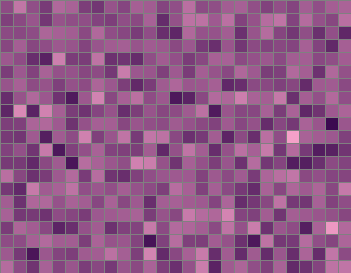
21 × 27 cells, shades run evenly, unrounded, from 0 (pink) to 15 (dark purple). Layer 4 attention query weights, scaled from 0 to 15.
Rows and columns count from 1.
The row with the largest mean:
13
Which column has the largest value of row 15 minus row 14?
1
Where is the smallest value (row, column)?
11, 23
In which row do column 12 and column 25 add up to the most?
19
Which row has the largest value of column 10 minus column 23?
14
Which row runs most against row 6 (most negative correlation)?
16
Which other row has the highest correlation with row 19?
15
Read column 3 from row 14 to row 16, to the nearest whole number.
11 4 6
